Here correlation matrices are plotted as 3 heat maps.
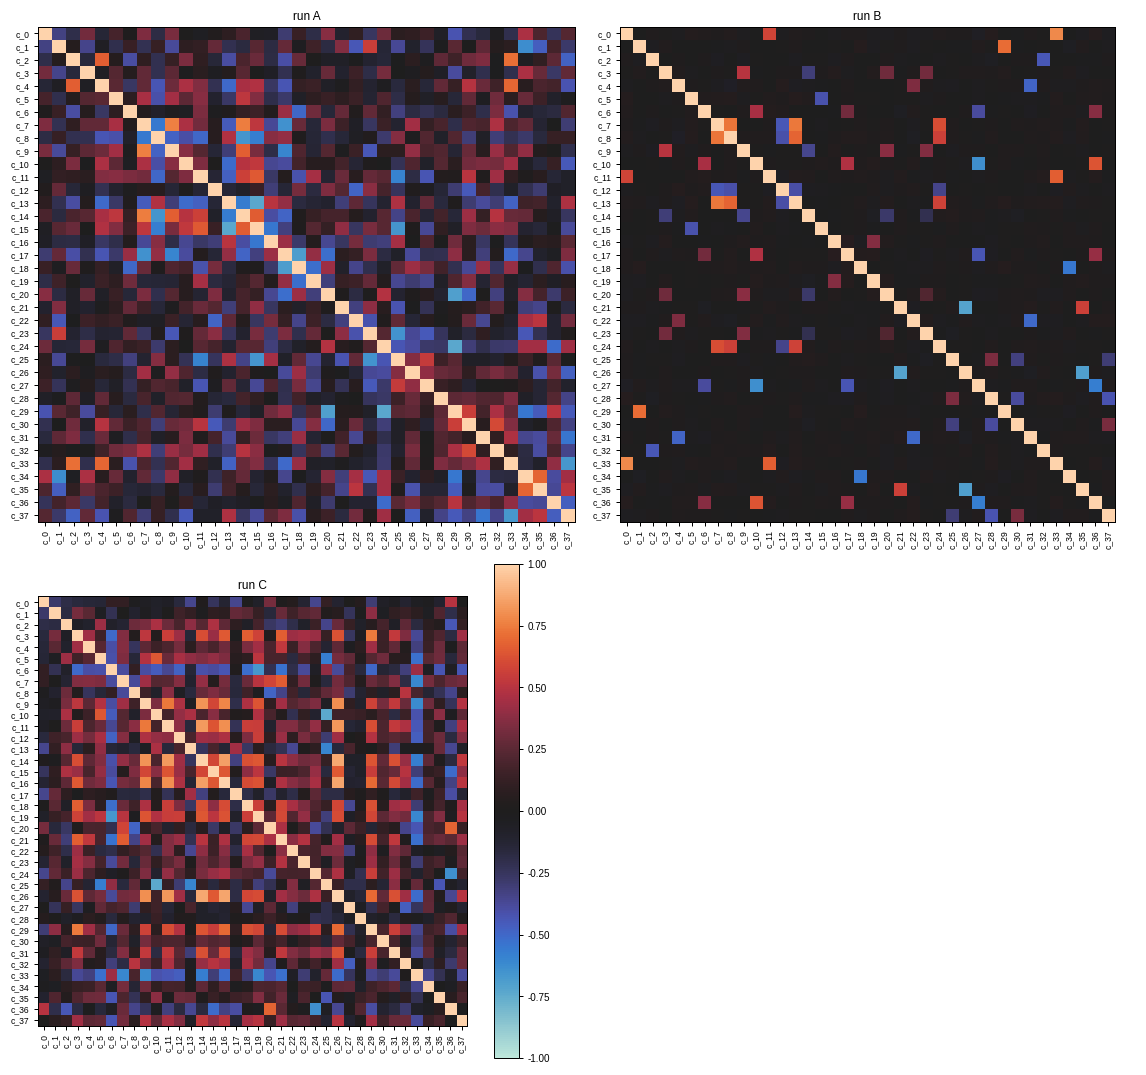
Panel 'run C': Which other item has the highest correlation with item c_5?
c_10
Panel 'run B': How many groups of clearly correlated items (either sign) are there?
12
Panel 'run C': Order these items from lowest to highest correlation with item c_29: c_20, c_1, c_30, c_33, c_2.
c_33, c_20, c_2, c_30, c_1
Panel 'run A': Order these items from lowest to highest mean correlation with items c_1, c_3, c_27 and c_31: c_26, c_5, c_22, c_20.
c_22, c_5, c_20, c_26
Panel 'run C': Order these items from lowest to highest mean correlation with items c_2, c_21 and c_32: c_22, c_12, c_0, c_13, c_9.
c_0, c_13, c_22, c_12, c_9
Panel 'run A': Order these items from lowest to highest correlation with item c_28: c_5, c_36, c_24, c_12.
c_24, c_12, c_5, c_36
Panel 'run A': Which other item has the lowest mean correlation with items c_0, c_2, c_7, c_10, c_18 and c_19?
c_17
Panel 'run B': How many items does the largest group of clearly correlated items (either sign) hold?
5
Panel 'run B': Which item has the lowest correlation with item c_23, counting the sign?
c_14
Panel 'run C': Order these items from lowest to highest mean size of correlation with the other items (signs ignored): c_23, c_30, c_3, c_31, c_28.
c_28, c_30, c_23, c_31, c_3
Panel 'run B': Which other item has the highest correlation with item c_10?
c_36
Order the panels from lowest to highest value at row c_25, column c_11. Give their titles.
run A, run B, run C
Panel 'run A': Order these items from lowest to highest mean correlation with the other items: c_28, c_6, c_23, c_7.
c_23, c_6, c_28, c_7
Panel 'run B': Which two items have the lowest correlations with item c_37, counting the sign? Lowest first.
c_28, c_25
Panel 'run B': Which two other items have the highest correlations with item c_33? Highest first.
c_0, c_11
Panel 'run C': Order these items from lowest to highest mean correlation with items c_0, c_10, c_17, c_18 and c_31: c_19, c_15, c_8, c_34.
c_8, c_34, c_15, c_19
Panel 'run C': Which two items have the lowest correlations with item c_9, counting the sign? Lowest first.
c_33, c_6
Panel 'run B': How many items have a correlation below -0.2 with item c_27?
4
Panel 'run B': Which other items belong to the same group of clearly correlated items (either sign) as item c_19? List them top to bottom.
c_16
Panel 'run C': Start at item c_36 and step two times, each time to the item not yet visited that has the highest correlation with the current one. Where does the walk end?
c_7
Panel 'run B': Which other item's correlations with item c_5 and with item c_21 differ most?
c_26
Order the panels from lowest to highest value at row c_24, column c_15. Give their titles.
run B, run A, run C
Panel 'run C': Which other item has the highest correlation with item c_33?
c_6
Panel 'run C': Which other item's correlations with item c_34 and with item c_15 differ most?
c_32
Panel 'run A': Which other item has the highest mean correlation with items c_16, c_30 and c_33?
c_29
